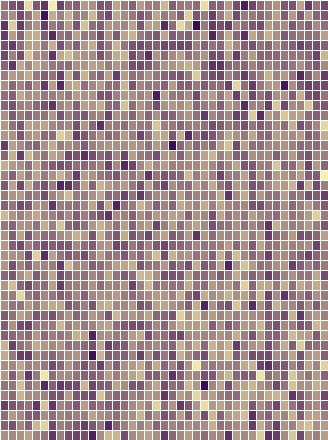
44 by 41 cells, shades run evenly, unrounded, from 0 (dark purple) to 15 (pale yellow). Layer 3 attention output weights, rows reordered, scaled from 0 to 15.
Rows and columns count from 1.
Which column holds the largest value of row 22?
40
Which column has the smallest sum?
34
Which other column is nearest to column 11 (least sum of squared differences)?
16
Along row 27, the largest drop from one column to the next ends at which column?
29
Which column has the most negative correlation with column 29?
30
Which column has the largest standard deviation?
6
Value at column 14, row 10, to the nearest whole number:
5
